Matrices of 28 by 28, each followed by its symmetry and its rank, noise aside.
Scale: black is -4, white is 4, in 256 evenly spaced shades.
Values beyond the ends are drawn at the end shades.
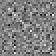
symmetric, rank five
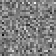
antisymmetric, rank six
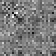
symmetric, rank five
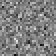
no symmetry, rank six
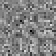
symmetric, rank six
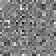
symmetric, rank five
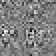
no symmetry, rank five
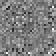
symmetric, rank five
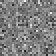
no symmetry, rank seven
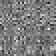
no symmetry, rank five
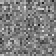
no symmetry, rank seven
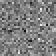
no symmetry, rank six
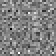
no symmetry, rank seven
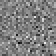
antisymmetric, rank six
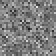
symmetric, rank seven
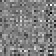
no symmetry, rank seven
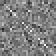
symmetric, rank seven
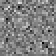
symmetric, rank six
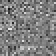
no symmetry, rank seven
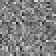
antisymmetric, rank six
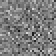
symmetric, rank seven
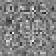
no symmetry, rank five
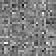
no symmetry, rank five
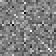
symmetric, rank six
